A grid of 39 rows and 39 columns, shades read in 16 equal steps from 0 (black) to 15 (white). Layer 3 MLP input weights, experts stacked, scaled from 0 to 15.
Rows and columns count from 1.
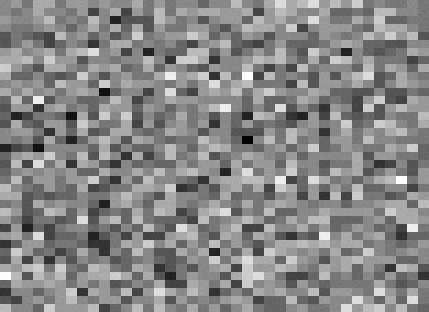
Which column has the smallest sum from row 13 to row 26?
30
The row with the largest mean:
1
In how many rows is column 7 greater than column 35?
13
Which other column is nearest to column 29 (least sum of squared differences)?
26
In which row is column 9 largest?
7
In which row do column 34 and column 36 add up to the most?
5
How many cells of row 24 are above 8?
15
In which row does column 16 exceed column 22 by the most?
10
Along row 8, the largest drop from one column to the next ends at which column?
20
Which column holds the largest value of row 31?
14
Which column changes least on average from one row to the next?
39
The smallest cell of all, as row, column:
18, 23
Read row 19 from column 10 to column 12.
10 5 8
